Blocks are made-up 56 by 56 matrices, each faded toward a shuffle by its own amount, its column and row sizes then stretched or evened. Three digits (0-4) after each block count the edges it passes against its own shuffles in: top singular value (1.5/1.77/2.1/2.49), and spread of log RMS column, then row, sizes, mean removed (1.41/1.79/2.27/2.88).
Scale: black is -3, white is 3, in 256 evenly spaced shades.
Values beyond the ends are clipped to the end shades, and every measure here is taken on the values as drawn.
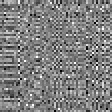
4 3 0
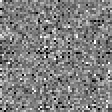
1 2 2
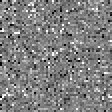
0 1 1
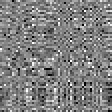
4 2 2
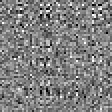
2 3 1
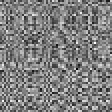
4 1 2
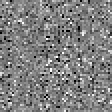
1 2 0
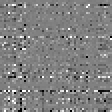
3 2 4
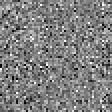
0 2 1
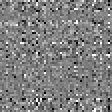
1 3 3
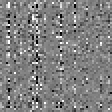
3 4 2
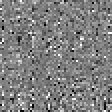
1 3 2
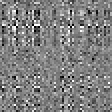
4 4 3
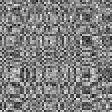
4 1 2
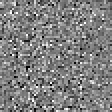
0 2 1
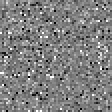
0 1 1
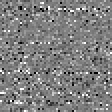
0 0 3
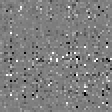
0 2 2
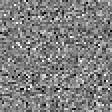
2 0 2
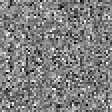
0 1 1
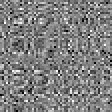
4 0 2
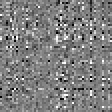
3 4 3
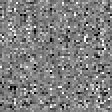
1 3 2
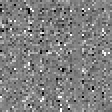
0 3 2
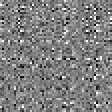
3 3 3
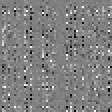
0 4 3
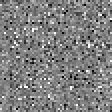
0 1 2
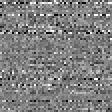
3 0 4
